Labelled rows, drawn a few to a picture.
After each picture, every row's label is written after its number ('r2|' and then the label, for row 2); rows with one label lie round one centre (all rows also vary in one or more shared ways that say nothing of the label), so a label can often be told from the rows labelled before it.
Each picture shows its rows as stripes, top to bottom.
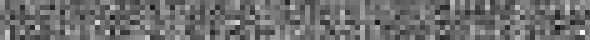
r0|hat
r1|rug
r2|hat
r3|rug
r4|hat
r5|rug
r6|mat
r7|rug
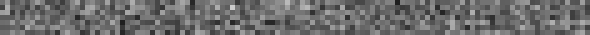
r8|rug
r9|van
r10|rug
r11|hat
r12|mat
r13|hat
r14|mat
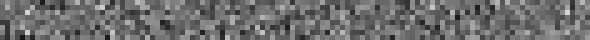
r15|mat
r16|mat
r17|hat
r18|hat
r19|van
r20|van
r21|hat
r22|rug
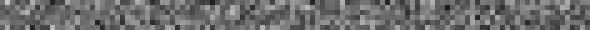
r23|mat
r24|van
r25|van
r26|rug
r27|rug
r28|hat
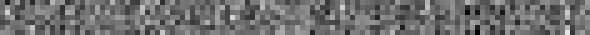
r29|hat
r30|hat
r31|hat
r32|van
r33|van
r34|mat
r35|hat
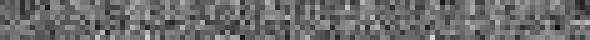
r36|rug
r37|rug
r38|rug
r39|rug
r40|mat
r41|rug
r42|mat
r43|van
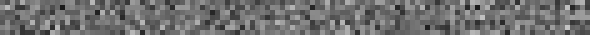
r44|van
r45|rug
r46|mat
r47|mat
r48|hat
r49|rug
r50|rug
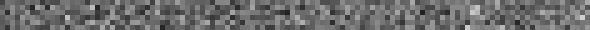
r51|mat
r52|rug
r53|van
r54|mat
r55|van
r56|mat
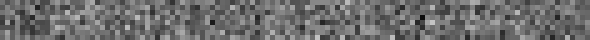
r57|rug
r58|van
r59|rug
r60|rug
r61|mat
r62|rug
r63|rug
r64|hat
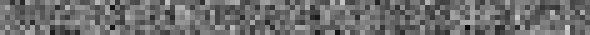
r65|hat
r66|rug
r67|rug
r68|rug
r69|rug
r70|van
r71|van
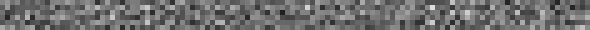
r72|rug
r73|van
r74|rug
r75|hat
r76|van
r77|mat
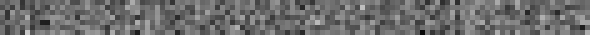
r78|rug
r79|rug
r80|van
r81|hat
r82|mat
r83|rug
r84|hat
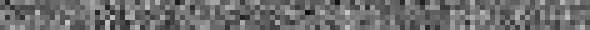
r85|van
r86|rug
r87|rug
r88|rug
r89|hat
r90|van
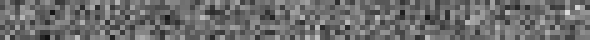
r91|van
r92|van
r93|mat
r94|van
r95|rug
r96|hat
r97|mat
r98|mat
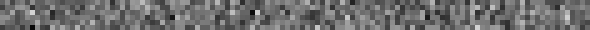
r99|van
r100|van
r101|van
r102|rug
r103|rug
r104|rug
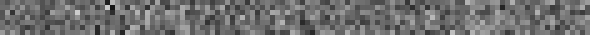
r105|mat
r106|van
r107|rug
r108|mat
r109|mat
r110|rug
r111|rug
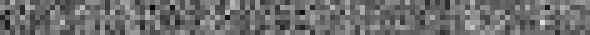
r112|van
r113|rug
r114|rug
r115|van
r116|van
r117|rug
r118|rug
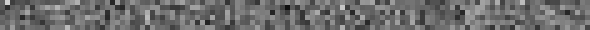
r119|rug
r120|hat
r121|mat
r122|rug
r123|mat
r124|hat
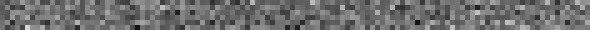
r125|mat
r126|hat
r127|van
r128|hat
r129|mat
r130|hat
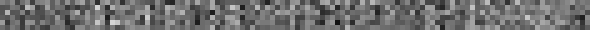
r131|rug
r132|van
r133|mat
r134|rug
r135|van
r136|rug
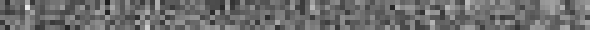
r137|mat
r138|mat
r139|mat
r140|hat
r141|mat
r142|van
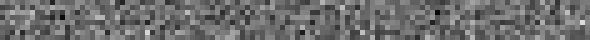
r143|rug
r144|hat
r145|van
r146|mat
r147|hat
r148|van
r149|rug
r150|van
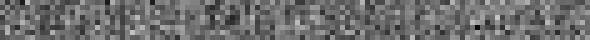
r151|rug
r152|mat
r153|mat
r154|mat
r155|mat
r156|mat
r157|rug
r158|mat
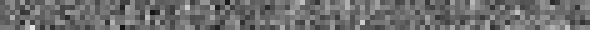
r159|van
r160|rug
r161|rug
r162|van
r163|rug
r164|mat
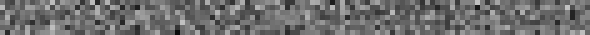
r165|hat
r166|hat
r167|van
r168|mat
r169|rug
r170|hat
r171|hat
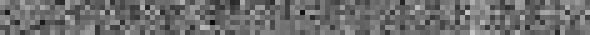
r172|mat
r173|hat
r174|mat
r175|hat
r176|mat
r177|van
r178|rug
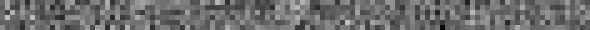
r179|van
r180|mat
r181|van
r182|mat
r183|rug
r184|rug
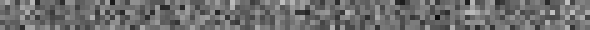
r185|van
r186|van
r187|rug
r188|van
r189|mat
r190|hat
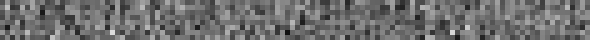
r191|mat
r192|mat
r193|mat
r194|mat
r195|rug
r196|van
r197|hat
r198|hat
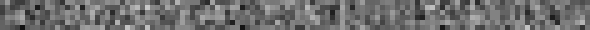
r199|rug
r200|van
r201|van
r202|van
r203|mat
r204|rug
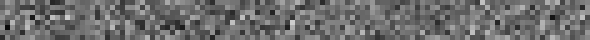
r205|mat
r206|rug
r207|mat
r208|hat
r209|van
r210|van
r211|rug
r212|mat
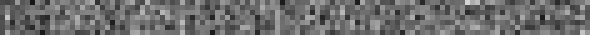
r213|rug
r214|hat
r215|hat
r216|mat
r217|rug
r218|rug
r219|mat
